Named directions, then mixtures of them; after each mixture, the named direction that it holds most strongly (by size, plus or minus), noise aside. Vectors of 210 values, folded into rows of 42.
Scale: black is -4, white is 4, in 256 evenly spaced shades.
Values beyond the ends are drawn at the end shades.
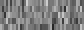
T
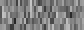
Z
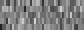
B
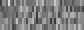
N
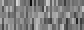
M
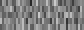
N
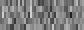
Z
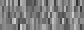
T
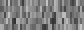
T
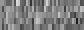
M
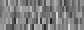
Z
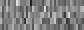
M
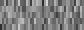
B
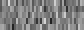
N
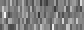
T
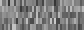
N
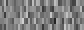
B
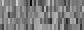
M
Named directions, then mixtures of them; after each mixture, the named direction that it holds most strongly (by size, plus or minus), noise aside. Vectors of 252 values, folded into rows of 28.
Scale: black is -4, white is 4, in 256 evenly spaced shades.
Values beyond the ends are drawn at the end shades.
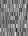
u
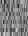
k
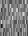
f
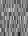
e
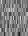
e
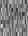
f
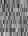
k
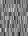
e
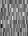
f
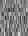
e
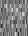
f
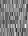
u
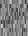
f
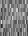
f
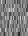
e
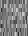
f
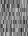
k
